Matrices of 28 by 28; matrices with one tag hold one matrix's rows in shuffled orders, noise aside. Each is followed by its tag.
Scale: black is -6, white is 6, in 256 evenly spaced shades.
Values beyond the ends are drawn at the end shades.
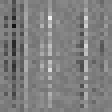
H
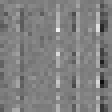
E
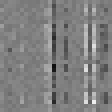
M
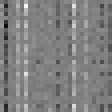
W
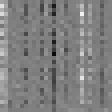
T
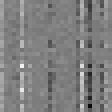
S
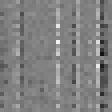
E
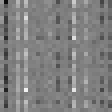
W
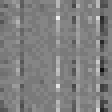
E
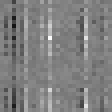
H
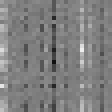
T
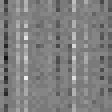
W
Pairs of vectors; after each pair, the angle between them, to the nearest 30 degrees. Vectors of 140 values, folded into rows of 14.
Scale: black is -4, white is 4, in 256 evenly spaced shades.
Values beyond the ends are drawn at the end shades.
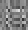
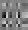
90 degrees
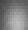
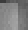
60 degrees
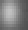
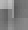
90 degrees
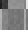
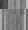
30 degrees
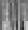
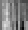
30 degrees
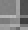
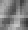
60 degrees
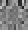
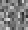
60 degrees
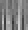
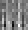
30 degrees
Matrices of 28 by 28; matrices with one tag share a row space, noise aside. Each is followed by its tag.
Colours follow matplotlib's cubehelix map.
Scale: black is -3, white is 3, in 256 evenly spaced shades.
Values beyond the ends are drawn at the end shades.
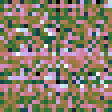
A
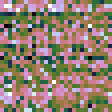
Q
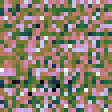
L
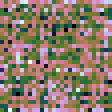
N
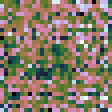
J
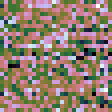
J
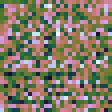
A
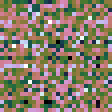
A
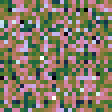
L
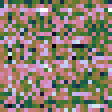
Q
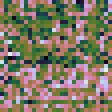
J
